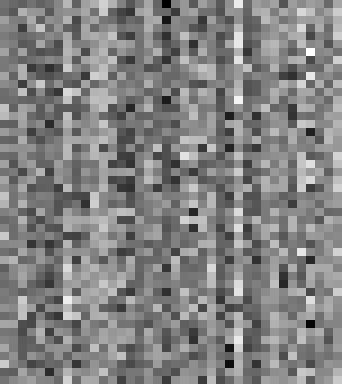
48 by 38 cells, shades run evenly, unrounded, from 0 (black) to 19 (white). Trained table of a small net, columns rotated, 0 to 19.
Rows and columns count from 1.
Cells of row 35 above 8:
30
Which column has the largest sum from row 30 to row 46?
27
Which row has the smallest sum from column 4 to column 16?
46
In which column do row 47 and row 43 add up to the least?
6
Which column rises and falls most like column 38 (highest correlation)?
34
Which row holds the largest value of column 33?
45
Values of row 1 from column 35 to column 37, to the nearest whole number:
12 11 8
